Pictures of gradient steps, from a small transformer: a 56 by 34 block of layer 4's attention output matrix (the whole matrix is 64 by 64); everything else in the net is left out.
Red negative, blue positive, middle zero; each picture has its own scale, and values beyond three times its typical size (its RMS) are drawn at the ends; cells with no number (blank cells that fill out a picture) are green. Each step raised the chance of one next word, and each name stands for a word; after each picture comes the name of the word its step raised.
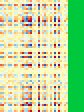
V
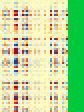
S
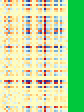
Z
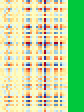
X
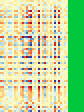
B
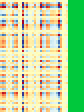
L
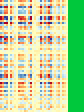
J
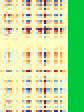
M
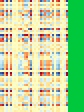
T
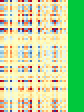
M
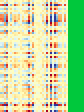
V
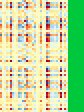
L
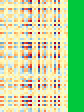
X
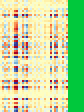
B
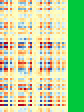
X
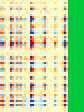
X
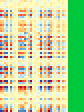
B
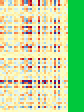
Z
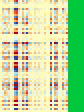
X
